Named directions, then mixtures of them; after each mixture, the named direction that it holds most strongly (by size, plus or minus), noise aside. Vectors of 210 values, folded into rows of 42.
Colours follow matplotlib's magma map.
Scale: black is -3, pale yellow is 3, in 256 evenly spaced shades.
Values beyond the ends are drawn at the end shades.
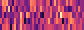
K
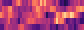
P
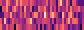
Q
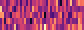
Q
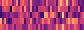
Q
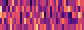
K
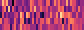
K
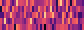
Q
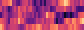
P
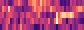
P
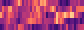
P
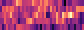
P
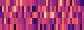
Q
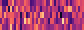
K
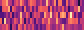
K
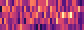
Q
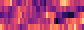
P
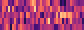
K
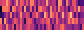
Q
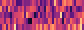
Q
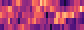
P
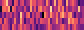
K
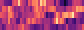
P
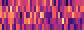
K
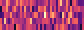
Q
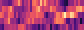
P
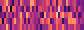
K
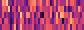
K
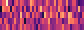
K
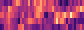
P
